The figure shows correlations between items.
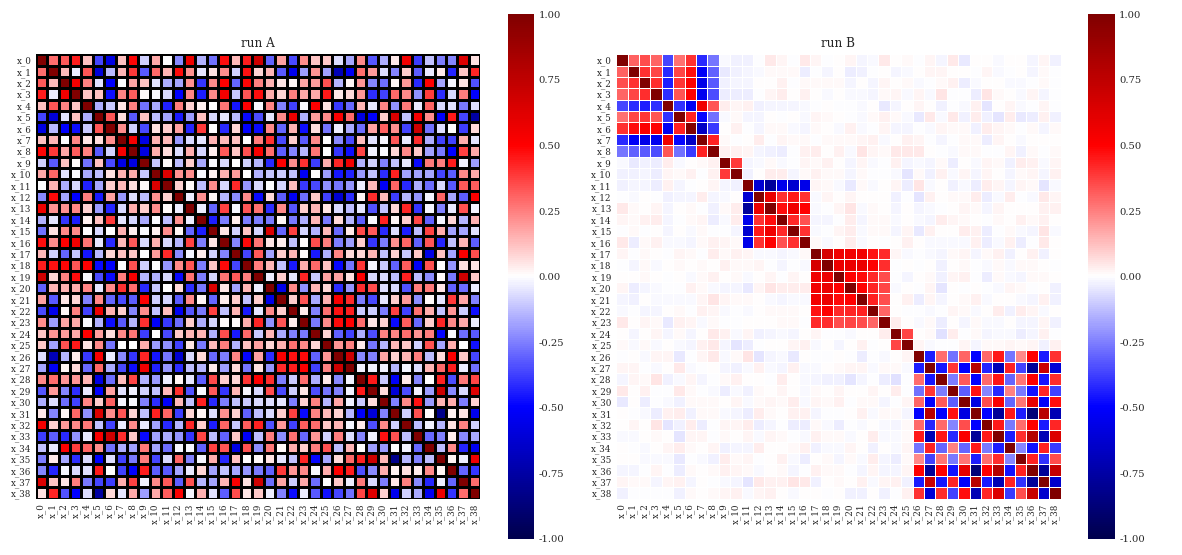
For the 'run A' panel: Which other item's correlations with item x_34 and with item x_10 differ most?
x_11
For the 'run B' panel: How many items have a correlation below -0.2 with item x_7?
6
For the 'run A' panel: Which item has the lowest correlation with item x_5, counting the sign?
x_38
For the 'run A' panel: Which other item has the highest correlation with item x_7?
x_8
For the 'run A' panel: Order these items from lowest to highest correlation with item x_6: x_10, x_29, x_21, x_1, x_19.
x_19, x_21, x_1, x_10, x_29
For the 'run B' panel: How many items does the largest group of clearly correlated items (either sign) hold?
13
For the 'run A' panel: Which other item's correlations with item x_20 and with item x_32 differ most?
x_15
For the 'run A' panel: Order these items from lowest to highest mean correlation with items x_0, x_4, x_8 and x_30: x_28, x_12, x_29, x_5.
x_5, x_29, x_12, x_28
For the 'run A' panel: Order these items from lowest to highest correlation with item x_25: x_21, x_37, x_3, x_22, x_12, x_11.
x_12, x_11, x_37, x_21, x_22, x_3
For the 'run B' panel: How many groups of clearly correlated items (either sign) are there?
6
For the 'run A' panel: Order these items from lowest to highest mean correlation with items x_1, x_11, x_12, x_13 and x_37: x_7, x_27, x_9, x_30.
x_27, x_30, x_9, x_7
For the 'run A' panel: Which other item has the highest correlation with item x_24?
x_4
